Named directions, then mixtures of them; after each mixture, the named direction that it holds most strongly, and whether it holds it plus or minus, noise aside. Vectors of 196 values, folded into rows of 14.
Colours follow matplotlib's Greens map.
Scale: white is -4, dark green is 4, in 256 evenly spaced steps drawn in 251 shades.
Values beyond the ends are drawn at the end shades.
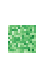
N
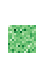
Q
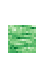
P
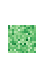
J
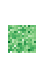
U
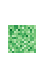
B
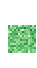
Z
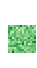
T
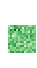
B, plus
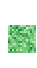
J, minus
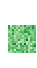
J, plus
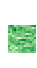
P, minus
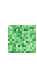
Q, plus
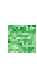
P, minus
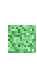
N, minus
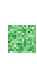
U, plus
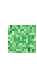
N, plus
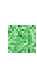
Z, minus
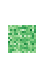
Z, plus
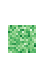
Z, minus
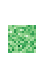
B, minus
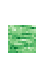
P, plus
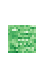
P, plus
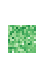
T, minus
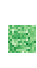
J, minus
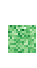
Z, minus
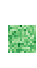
N, minus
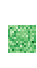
B, minus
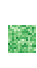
J, plus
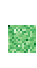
Q, minus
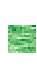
P, minus
